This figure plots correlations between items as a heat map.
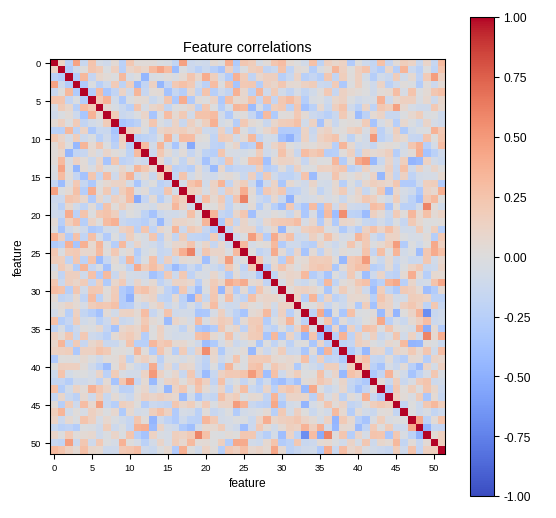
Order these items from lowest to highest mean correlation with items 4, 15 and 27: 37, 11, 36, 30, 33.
37, 30, 33, 36, 11
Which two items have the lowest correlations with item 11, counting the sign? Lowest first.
18, 3
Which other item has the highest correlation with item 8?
21
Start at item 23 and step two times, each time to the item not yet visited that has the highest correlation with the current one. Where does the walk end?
41
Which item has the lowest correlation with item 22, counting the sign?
30
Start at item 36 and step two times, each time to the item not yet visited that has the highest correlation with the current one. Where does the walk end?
19
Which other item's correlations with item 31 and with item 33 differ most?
49
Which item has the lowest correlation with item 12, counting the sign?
2
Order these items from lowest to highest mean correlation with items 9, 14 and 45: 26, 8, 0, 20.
8, 26, 0, 20
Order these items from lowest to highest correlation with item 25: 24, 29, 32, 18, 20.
32, 20, 24, 29, 18
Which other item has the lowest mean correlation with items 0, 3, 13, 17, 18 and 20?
48
